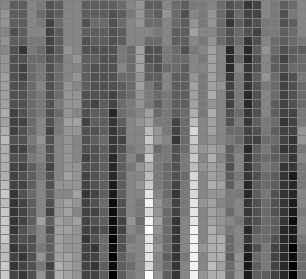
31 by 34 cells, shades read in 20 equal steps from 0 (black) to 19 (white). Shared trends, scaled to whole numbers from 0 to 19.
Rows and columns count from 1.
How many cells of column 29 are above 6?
13
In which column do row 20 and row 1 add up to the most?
22
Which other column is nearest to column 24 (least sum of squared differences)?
8
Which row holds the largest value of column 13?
1
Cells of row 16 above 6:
23
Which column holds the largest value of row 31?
17
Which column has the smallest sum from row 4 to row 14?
28
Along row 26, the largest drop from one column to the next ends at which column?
2
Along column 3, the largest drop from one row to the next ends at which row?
6
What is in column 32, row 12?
5
